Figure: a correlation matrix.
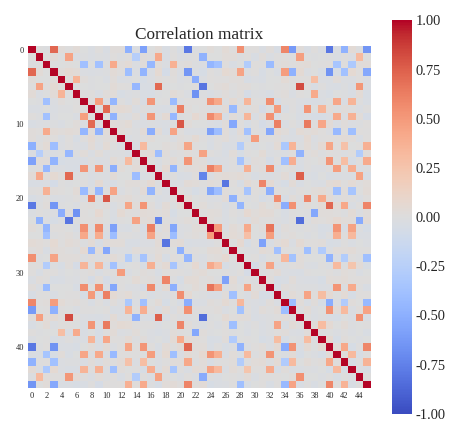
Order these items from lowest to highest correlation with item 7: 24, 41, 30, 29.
30, 29, 41, 24
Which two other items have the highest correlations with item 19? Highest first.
11, 2
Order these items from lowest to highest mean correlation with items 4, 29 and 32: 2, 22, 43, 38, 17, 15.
2, 22, 15, 17, 38, 43
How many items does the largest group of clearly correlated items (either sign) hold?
12
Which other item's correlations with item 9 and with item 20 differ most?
10
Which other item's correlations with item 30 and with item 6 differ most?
22
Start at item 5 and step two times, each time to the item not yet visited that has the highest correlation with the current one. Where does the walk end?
17
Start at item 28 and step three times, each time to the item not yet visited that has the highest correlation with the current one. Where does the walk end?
34
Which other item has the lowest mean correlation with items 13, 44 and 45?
0
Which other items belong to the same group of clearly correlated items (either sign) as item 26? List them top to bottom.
18, 31
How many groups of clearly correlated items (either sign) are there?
7
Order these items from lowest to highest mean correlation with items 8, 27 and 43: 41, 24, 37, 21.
21, 37, 41, 24
